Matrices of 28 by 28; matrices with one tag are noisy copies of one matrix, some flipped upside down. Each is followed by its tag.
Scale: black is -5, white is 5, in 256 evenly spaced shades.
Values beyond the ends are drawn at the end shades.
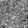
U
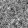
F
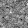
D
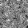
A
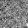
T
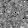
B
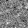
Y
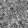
F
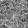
U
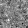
A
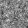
A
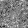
U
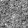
U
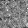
T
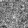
U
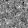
Y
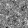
Y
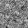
Y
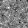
A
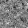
Y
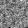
B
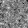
A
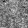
U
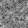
D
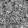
B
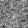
U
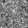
U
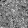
U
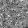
B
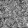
T
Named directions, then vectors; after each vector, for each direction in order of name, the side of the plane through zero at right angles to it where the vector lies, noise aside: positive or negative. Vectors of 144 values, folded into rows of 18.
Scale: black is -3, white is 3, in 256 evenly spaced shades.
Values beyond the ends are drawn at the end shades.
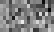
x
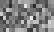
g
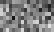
positive, positive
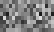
positive, negative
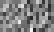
negative, positive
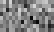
negative, negative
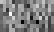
negative, negative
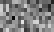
positive, positive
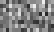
negative, negative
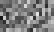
positive, negative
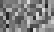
positive, negative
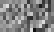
negative, positive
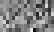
negative, positive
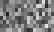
positive, negative
